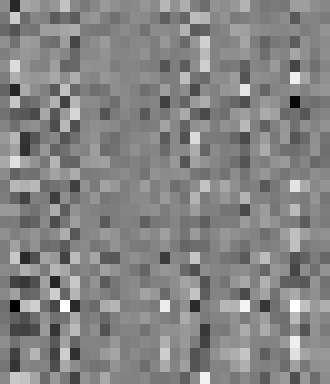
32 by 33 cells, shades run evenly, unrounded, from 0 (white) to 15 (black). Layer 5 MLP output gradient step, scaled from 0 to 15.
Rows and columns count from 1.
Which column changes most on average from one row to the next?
2
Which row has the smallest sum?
7
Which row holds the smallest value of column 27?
22
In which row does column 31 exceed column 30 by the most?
29
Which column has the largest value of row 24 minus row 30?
30
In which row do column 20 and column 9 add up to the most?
26
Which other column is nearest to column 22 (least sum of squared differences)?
14
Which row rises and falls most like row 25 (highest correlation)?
18
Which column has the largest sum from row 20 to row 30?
21
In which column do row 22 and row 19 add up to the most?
3
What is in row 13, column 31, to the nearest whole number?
8
